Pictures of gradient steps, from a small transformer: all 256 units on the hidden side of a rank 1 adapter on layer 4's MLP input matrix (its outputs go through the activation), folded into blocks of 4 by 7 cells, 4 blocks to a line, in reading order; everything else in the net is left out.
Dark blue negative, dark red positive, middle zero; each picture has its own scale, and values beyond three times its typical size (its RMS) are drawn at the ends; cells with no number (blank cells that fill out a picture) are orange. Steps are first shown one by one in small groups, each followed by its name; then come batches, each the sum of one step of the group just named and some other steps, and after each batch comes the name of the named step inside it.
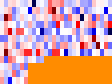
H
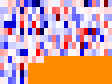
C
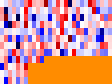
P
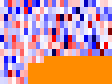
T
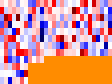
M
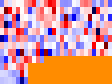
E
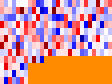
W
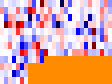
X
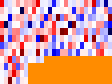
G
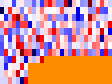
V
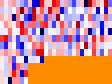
H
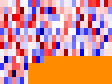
W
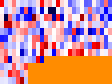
T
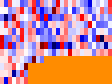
W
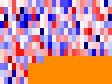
M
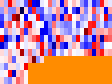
T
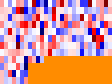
W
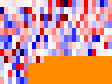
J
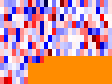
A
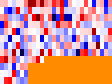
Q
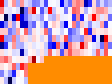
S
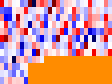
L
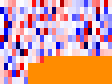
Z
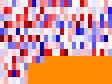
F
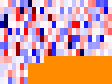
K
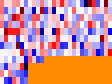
L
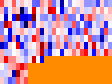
S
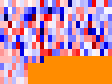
A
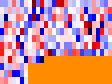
A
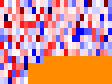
F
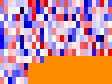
S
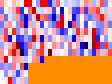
Q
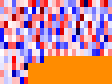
F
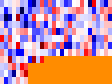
S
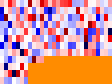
Z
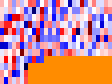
F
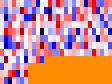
J
